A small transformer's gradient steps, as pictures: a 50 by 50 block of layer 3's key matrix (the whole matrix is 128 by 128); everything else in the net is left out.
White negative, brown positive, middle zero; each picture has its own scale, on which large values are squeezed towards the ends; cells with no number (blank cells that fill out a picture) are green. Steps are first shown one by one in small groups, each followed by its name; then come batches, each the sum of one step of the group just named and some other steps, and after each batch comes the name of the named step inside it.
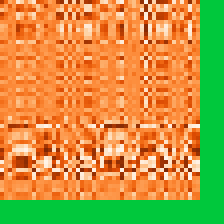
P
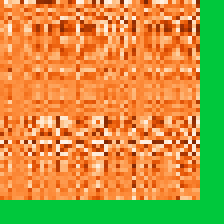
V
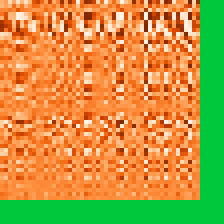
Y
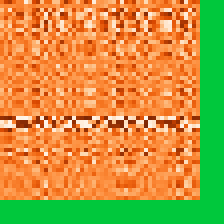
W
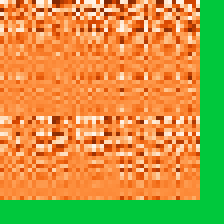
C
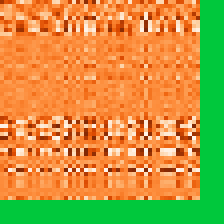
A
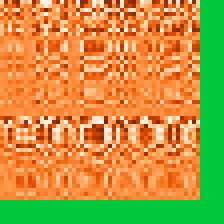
W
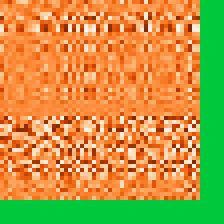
A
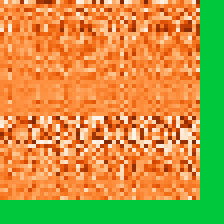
V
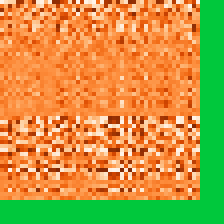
C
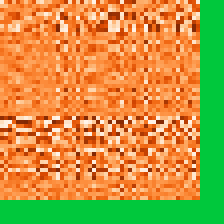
W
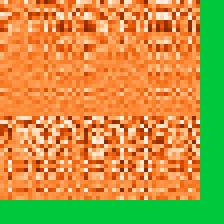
V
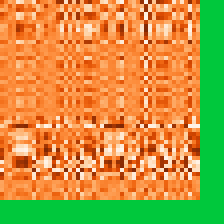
P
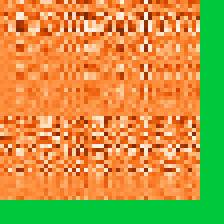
A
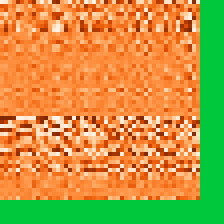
W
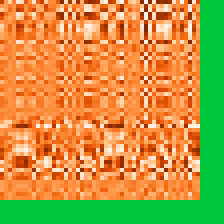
P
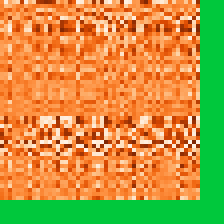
V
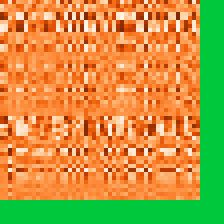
A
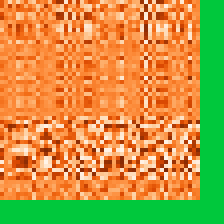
P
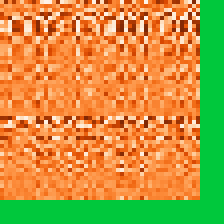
W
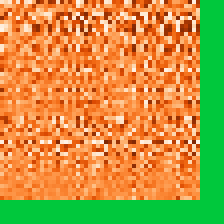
V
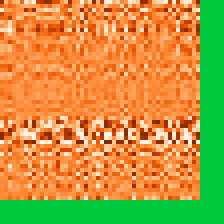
V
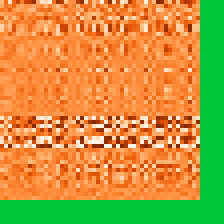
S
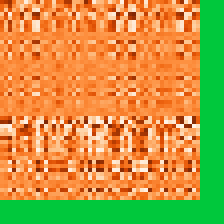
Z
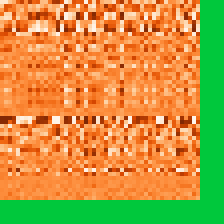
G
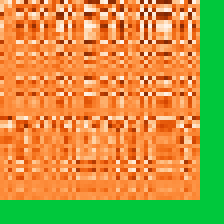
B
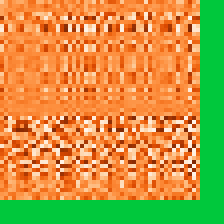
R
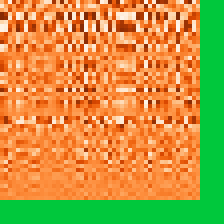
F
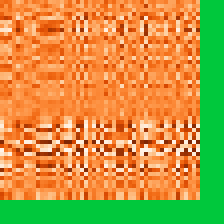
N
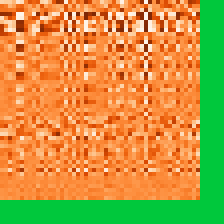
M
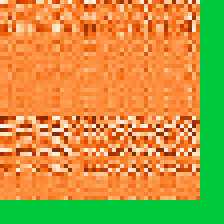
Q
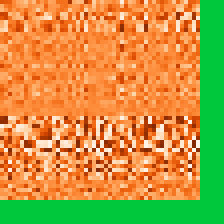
Z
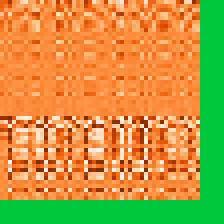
Z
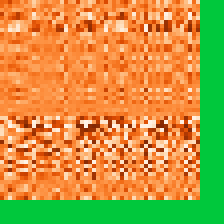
N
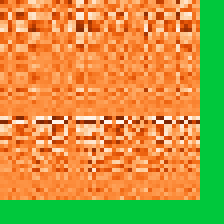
Z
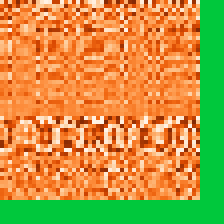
N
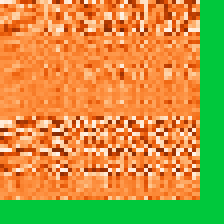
Q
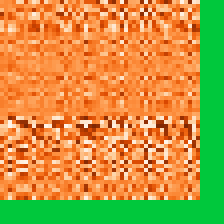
B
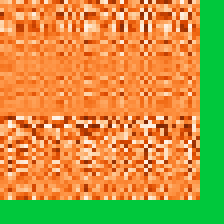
B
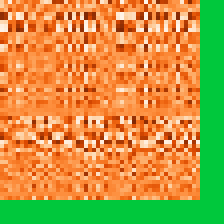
F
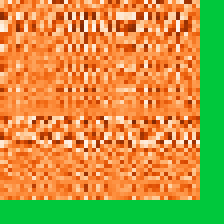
F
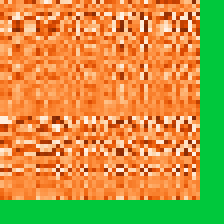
N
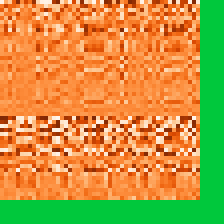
Q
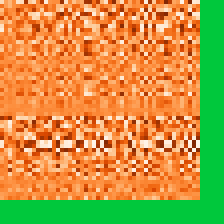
B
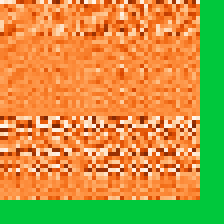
Q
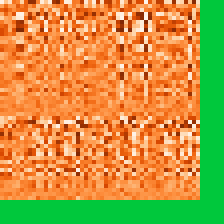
M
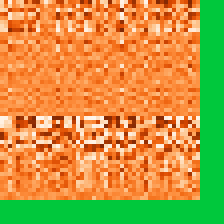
S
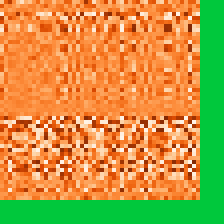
R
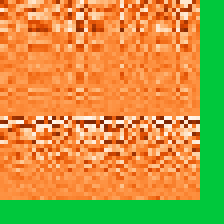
Q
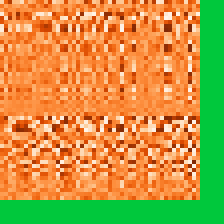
R
